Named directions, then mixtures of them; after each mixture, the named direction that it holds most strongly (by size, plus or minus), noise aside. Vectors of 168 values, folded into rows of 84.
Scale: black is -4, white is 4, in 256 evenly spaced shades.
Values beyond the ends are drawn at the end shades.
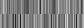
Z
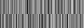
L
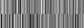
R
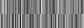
Z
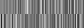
L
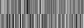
Z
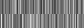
R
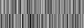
R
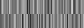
L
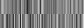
Z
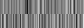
L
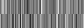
Z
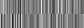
R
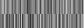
L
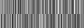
L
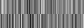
R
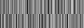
L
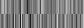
Z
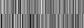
R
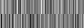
R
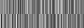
L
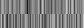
L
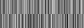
Z
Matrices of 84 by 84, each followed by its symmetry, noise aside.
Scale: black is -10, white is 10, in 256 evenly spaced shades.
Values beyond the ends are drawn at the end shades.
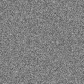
mirrored top to bottom.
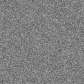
symmetric across the other diagonal.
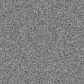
mirrored left to right.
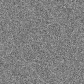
same after a half turn.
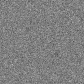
same after a half turn.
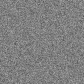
antisymmetric.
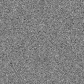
mirrored left to right.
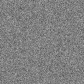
same after a half turn.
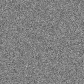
no symmetry.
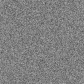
same after a half turn.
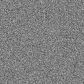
symmetric across the other diagonal.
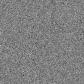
symmetric across the other diagonal.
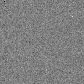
mirrored top to bottom.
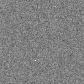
no symmetry.
